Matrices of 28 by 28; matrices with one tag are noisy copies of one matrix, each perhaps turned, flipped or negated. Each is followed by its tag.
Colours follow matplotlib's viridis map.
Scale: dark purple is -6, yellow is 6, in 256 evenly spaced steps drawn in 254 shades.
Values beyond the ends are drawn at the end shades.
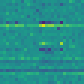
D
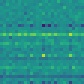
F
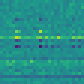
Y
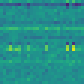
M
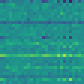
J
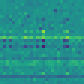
Y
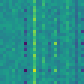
F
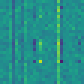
D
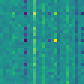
F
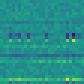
M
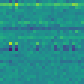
M
